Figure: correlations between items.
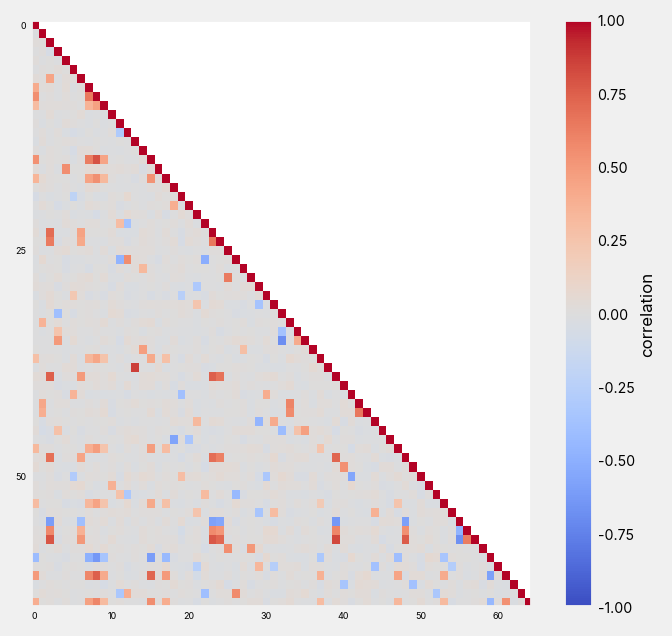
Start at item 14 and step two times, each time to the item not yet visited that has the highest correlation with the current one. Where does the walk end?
27
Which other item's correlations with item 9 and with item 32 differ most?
35
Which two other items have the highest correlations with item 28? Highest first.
25, 58
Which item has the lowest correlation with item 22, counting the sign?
26
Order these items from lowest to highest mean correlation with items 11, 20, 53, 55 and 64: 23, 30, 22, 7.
23, 30, 22, 7
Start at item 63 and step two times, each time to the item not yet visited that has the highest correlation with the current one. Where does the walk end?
12
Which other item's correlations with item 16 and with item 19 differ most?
4
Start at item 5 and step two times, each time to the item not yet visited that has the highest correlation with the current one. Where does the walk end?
30
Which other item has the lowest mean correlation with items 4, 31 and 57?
55
